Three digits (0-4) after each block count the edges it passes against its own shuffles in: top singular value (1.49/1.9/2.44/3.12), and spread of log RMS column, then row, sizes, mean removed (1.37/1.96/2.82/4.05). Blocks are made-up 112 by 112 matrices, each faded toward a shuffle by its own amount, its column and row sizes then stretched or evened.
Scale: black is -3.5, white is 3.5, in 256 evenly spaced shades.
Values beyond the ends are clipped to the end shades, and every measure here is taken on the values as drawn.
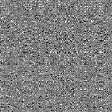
3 2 2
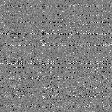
3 1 3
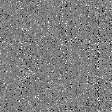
0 3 1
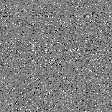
2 0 1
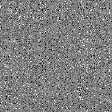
2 2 1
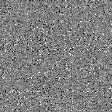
0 1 2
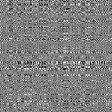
4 1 4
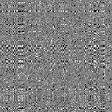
4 3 3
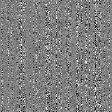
1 4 0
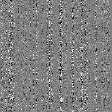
1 4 1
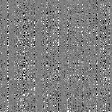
2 4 2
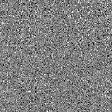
2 2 1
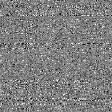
2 0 3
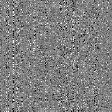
2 3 0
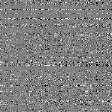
1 3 4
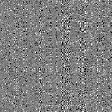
3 3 1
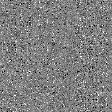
0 2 1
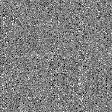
1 2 0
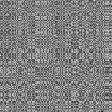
4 1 3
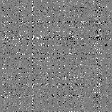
1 3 3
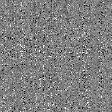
0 3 2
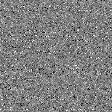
1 0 2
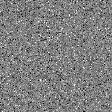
1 1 0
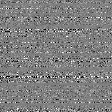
1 1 4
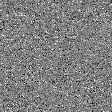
1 0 1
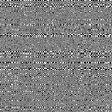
4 2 4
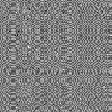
4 0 1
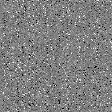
1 2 0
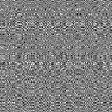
4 1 3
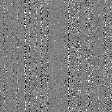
1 4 0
